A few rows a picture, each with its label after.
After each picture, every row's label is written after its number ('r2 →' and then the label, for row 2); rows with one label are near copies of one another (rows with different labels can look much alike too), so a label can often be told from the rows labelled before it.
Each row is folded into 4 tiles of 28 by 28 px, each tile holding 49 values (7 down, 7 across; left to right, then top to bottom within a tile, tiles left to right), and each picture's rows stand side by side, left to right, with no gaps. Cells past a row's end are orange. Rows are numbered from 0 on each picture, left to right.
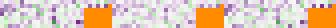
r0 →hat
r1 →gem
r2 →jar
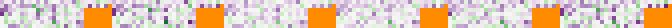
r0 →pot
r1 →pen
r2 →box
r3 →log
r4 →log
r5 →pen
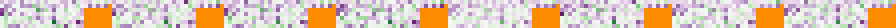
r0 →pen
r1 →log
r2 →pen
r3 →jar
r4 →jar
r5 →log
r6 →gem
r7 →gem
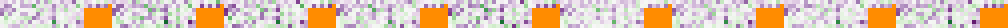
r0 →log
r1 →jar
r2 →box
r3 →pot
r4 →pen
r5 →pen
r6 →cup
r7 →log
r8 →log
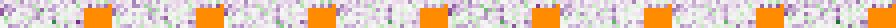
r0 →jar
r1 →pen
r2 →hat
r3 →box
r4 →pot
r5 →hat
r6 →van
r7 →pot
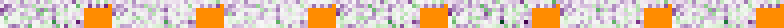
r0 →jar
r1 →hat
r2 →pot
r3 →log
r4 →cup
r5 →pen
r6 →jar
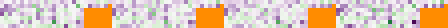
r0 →box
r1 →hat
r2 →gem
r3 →jar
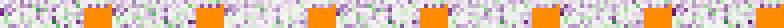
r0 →pen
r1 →gem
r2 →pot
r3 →pot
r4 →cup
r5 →box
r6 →cup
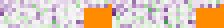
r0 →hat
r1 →pen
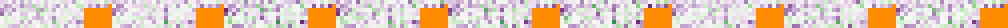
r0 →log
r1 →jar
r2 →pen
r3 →hat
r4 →pen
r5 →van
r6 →log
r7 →box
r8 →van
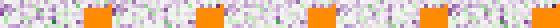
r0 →box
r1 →hat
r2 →gem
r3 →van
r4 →hat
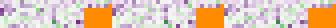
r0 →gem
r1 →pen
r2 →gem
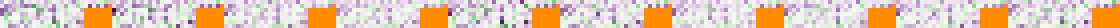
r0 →pot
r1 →pen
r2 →box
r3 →gem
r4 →log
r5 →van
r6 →pen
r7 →log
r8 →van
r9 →jar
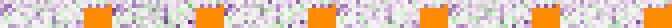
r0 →jar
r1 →gem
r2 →van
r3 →box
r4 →jar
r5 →gem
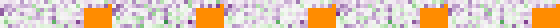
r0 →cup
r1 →jar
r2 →box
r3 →box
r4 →cup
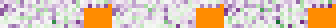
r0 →jar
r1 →pot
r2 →pen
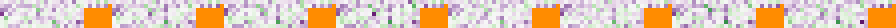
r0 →log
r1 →van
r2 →van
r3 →van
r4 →log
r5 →box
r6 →pot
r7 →cup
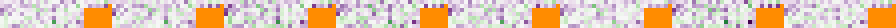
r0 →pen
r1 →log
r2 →box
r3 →van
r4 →gem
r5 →van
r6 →jar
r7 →gem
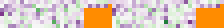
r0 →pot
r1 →cup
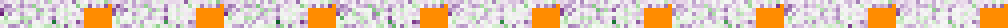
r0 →box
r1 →box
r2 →log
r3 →hat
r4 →log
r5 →pen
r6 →hat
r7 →box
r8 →pen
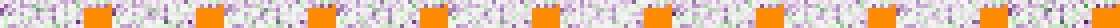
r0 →pen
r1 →cup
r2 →jar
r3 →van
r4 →van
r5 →cup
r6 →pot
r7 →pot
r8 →gem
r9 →van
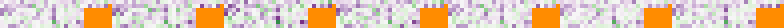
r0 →pot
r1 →pot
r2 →hat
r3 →gem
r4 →van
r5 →log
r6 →hat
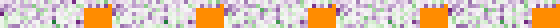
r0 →log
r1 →box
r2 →pot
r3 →pen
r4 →pen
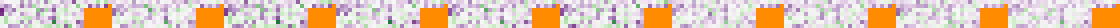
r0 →box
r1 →pot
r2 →box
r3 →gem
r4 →pen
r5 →box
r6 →van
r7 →van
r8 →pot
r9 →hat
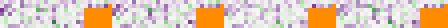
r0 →pen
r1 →van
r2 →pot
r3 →pot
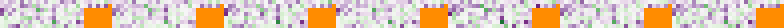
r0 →pen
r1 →pot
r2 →cup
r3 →pen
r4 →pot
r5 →pot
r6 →van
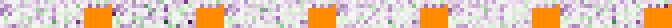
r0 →jar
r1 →cup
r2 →pen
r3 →log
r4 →pen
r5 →jar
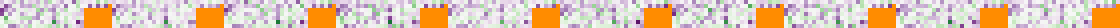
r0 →jar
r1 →hat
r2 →jar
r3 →hat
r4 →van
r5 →jar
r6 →log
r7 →hat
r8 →gem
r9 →van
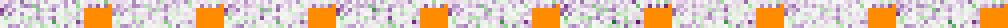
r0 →pen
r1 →pot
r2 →pen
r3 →pen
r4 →cup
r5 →jar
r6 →cup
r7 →hat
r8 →log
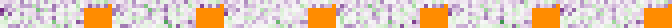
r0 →pen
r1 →pot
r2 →log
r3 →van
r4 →box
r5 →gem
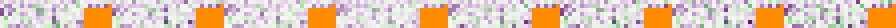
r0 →hat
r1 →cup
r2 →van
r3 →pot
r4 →jar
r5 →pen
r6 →cup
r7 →box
